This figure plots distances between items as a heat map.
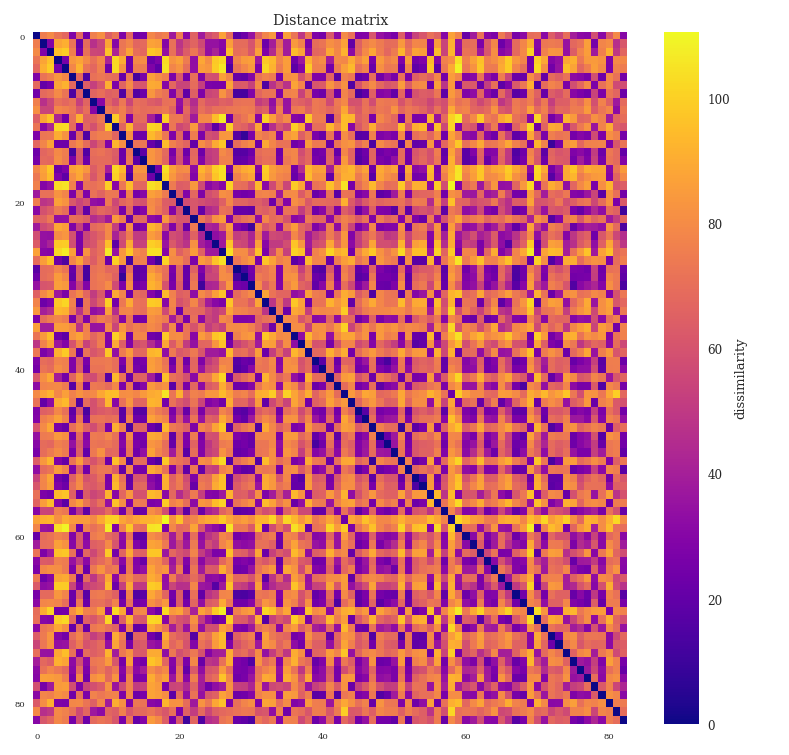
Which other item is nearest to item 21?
82
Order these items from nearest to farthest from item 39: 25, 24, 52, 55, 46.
52, 46, 24, 25, 55
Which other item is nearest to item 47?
51
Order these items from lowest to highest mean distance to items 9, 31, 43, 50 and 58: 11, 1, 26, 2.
1, 2, 11, 26
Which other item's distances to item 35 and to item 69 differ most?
33
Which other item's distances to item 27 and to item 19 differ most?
17
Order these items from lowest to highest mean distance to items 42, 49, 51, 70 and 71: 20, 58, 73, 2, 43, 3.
73, 20, 2, 3, 43, 58
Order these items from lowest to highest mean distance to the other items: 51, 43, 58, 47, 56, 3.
47, 51, 56, 3, 43, 58
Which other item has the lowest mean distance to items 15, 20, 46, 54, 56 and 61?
45
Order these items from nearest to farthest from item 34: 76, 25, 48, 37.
48, 76, 25, 37
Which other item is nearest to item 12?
29
